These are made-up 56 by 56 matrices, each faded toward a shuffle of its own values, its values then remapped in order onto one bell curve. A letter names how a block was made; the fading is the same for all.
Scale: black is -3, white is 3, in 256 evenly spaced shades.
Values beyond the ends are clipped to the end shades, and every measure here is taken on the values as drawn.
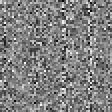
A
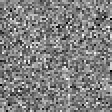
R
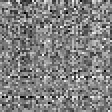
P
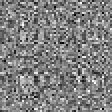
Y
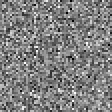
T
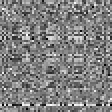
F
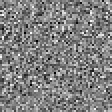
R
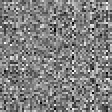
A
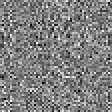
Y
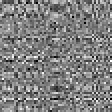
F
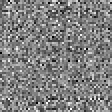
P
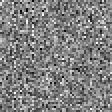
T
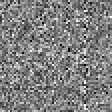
T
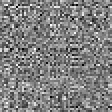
Y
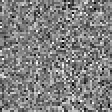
T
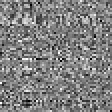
P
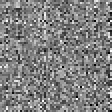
A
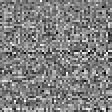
P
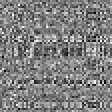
F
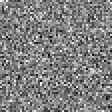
R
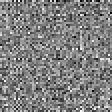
P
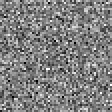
R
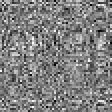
Y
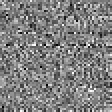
P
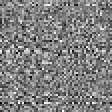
P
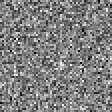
T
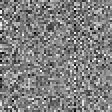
A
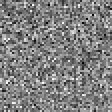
R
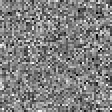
T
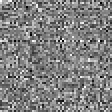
P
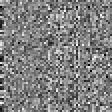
A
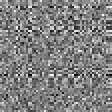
F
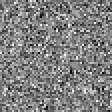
R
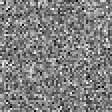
T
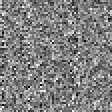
T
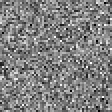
R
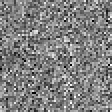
T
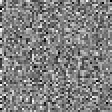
A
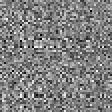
Y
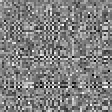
F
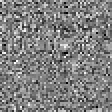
P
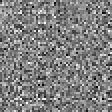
Y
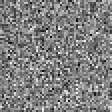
T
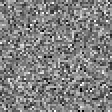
R
